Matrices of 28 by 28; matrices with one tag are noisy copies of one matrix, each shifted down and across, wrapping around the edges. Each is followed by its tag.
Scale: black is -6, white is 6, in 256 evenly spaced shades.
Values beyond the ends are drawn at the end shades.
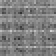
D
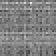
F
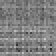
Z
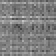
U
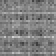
D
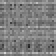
F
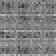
D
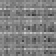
D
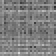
Z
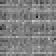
D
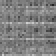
D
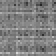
D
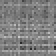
Z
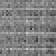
D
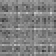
D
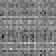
F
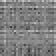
F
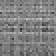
Z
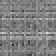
U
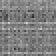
F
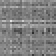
U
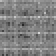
D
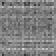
Z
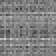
F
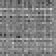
F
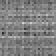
Z
